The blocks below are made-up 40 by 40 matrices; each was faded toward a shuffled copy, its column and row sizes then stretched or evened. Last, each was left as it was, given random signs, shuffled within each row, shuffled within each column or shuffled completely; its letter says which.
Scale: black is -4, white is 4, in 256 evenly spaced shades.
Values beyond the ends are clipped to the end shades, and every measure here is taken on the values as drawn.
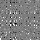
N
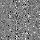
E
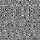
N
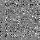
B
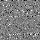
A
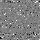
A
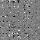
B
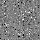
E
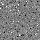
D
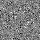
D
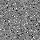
D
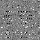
B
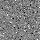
D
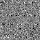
A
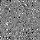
B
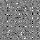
N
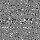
A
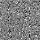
E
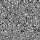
A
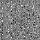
E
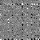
N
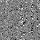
E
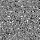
A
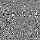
B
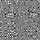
N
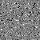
A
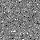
D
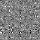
B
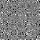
N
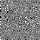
B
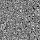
E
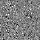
E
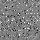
A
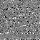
A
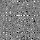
B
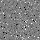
D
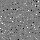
D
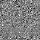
B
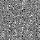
E
